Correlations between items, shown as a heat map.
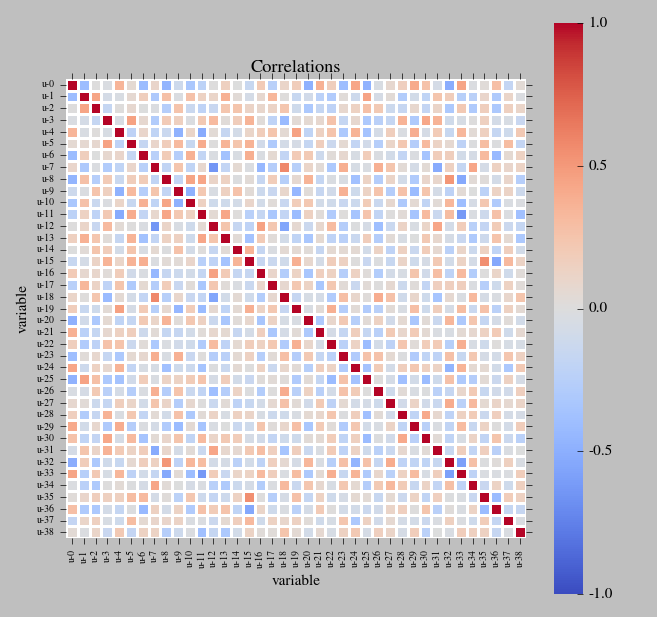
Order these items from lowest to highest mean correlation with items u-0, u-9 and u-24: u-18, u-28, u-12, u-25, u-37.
u-25, u-37, u-12, u-18, u-28
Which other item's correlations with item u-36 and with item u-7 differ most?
u-12
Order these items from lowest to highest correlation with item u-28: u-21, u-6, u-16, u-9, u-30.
u-6, u-16, u-21, u-9, u-30
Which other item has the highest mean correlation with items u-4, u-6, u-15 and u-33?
u-19
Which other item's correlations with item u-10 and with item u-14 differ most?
u-9
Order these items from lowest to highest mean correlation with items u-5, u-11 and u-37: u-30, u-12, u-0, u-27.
u-0, u-12, u-27, u-30
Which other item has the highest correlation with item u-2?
u-1
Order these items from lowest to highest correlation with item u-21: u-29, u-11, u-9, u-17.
u-17, u-9, u-11, u-29
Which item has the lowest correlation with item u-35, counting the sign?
u-36
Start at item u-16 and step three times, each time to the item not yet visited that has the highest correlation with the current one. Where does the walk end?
u-3
